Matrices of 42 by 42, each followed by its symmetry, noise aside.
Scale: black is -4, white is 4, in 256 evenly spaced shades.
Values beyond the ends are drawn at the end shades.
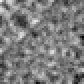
symmetric.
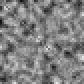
symmetric.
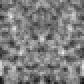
mirrored left to right.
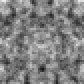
mirrored left to right.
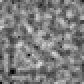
symmetric across the other diagonal.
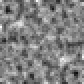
same after a half turn.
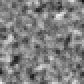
antisymmetric.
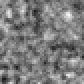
symmetric across the other diagonal.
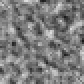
symmetric across the other diagonal.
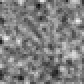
antisymmetric.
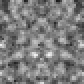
mirrored left to right.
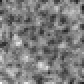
symmetric across the other diagonal.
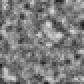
symmetric across the other diagonal.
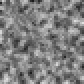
antisymmetric.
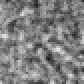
antisymmetric.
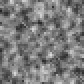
same after a half turn.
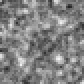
symmetric.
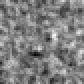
antisymmetric.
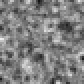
antisymmetric.
